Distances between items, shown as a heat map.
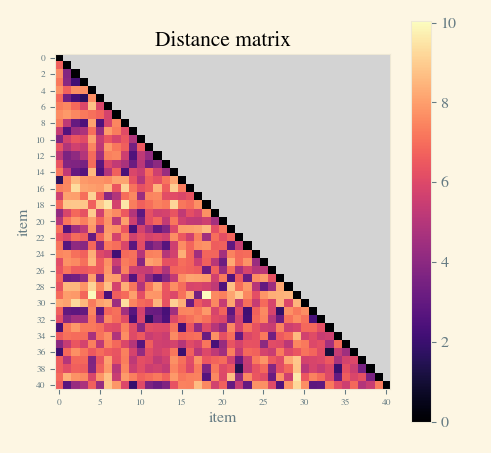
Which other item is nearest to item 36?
33
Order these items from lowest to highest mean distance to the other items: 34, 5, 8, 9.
9, 5, 34, 8
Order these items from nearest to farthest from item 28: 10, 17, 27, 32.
10, 17, 32, 27
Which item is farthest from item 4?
29
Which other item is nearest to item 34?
38
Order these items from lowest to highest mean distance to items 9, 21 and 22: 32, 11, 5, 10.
32, 11, 5, 10
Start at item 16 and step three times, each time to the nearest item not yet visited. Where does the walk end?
24
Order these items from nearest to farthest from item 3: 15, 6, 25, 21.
21, 6, 25, 15
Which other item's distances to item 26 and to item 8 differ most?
18
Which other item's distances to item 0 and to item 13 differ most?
15
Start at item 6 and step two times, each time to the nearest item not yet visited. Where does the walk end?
17
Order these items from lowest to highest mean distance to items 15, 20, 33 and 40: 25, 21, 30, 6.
25, 21, 30, 6
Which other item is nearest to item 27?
31
